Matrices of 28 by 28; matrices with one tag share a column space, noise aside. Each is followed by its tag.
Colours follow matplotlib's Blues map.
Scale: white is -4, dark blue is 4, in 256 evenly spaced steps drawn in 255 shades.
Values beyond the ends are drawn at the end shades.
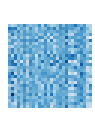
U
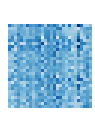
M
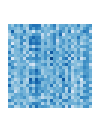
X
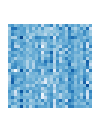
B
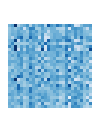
M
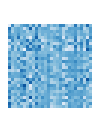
M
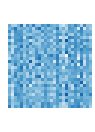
U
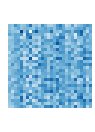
X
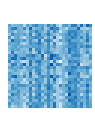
U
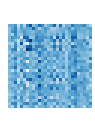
M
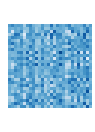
X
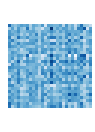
U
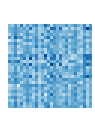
U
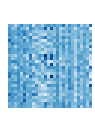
U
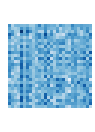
X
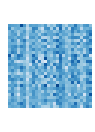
U
